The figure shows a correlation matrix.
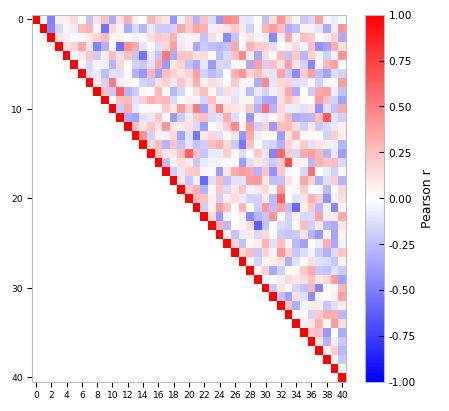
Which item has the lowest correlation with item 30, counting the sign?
37
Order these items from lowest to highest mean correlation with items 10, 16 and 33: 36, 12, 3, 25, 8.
36, 3, 25, 8, 12
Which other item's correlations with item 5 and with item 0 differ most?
25
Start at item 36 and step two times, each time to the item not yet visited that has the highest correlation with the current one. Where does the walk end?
4
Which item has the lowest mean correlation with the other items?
31
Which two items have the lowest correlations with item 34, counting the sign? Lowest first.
21, 6
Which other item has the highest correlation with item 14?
13
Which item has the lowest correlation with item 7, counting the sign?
29
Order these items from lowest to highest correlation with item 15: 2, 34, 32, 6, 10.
34, 10, 2, 6, 32
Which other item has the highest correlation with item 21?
10
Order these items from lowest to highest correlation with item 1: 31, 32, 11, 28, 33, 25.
33, 28, 11, 25, 32, 31
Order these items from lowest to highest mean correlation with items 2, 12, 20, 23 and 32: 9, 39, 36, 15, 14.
39, 14, 36, 9, 15
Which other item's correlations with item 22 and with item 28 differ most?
18
